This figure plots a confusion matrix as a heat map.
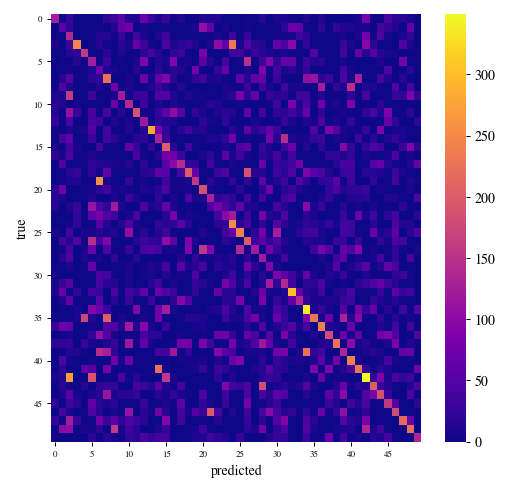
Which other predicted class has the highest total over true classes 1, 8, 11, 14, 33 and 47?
2
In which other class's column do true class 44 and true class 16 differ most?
7
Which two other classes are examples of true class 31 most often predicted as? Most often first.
29, 23
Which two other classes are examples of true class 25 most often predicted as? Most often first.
30, 10
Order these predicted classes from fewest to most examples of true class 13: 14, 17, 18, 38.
17, 18, 38, 14
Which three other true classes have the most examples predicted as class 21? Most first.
46, 27, 1
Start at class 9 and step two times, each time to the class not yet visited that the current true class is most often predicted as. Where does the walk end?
42
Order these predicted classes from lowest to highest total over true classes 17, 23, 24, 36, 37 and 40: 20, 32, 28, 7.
20, 32, 7, 28
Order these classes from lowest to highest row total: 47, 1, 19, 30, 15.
30, 1, 19, 15, 47
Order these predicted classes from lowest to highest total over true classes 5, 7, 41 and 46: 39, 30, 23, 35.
23, 30, 39, 35
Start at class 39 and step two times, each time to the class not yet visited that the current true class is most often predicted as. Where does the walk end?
15
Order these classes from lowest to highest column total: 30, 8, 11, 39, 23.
11, 8, 23, 30, 39
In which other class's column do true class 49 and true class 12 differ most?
37
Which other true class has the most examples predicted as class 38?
40
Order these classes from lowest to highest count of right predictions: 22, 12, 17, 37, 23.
22, 23, 12, 17, 37
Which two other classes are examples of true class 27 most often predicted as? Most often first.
20, 25
